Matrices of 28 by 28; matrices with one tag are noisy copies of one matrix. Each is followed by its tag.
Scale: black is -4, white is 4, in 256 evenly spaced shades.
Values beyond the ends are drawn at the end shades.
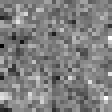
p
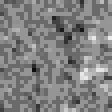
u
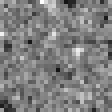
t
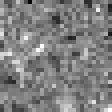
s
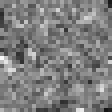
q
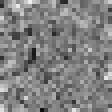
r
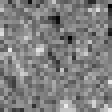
s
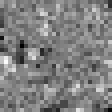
q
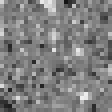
t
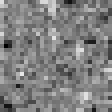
t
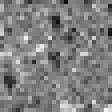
s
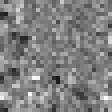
p
